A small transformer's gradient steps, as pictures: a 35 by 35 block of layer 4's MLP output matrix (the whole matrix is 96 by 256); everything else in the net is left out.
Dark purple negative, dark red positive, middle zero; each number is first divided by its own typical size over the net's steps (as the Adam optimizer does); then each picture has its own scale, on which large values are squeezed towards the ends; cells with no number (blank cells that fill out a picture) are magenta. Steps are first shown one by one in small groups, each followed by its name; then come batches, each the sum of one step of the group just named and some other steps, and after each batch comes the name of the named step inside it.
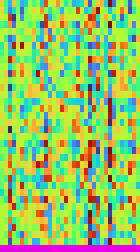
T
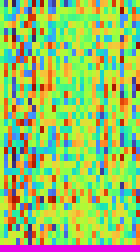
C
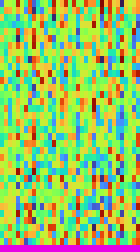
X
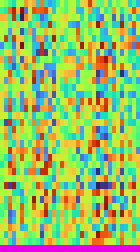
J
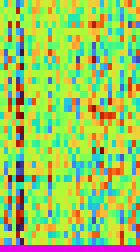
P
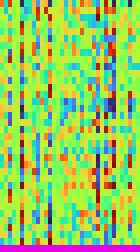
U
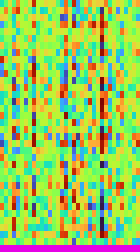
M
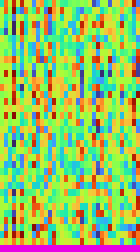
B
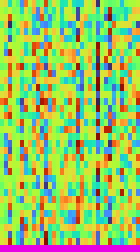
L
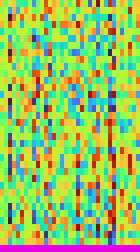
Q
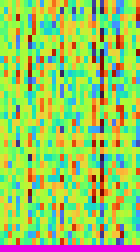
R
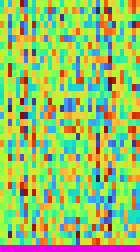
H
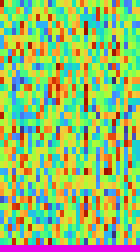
U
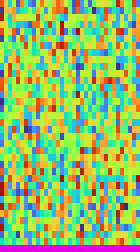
H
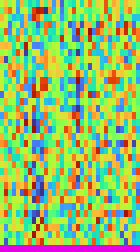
H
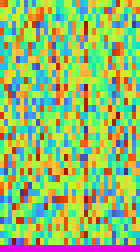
H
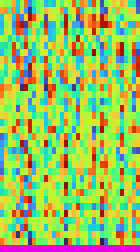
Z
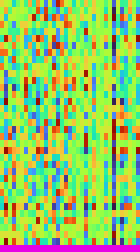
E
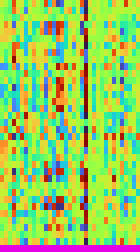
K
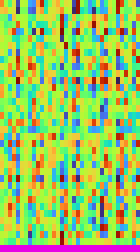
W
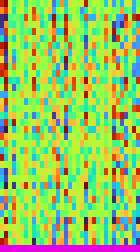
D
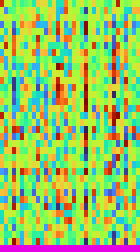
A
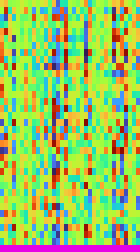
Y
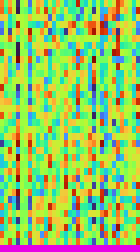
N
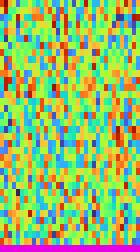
D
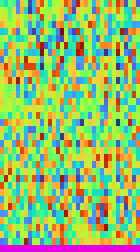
W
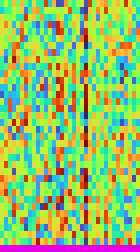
K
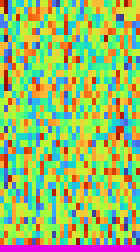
D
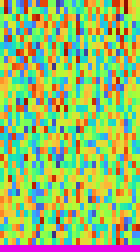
Y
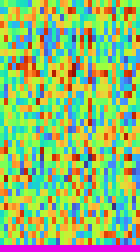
E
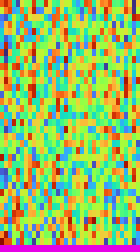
D
